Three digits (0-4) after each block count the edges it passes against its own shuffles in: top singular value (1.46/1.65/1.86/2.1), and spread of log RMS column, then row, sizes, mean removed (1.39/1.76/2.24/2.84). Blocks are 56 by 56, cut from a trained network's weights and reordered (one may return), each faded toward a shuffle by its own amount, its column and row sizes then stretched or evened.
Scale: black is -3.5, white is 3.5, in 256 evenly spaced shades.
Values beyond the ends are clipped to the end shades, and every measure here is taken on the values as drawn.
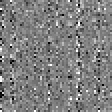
0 4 1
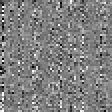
2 4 0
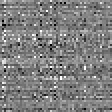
3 3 3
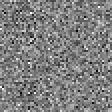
1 1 0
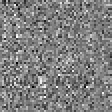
1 3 1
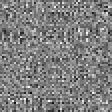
3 0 2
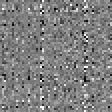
1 4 2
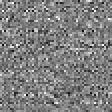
3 0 3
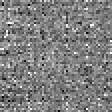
1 2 0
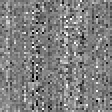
1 4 0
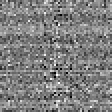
2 2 0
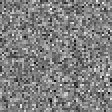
1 0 0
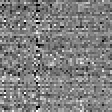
2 3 0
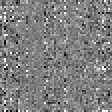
0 4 2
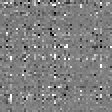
0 3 3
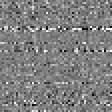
1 1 4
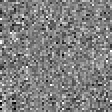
2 2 1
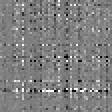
3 3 4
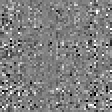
0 4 3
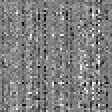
3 4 2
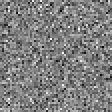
0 1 0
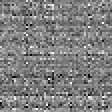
3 3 2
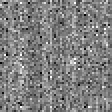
1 2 0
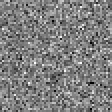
0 0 0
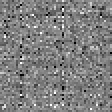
0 2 1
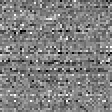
2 1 3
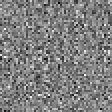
2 2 1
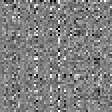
3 4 2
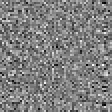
2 2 1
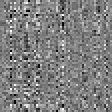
4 4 1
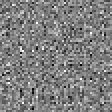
2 3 1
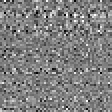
3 2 4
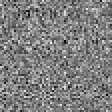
2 1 1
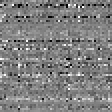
2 1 4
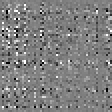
0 4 4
